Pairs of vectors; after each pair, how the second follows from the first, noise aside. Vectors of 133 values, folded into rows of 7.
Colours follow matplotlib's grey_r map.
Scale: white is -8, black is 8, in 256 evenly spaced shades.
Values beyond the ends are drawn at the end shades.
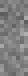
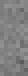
wrapped around, negated, shrunk.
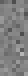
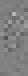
wrapped around, partly zeroed.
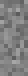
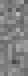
sign-scrambled.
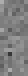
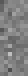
negated.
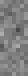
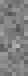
copied.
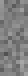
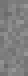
reversed, negated, shrunk.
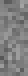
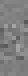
wrapped around, partly zeroed.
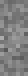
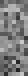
wrapped around, negated, scaled up.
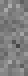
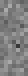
copied.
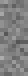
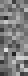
wrapped around, negated, scaled up.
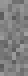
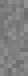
wrapped around, negated, shrunk.
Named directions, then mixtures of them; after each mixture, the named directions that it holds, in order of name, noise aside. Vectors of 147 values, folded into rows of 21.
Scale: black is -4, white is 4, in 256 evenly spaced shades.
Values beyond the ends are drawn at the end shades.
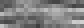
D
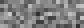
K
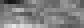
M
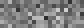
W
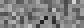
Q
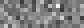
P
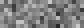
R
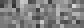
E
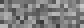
K, P, W.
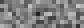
K.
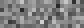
P, Q.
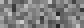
R.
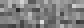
D, E, M.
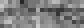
D, E, P.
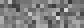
R, W.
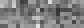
D, E.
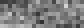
K, M.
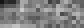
D, E, M.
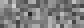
E, K, R.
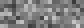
D, Q, R.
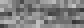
D, K.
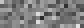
K, R.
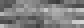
D.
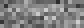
D, K, W.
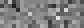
E, R, W.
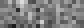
E, M.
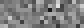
K, P, Q.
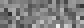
K, R.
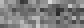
D, E, R.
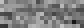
D, K, P.
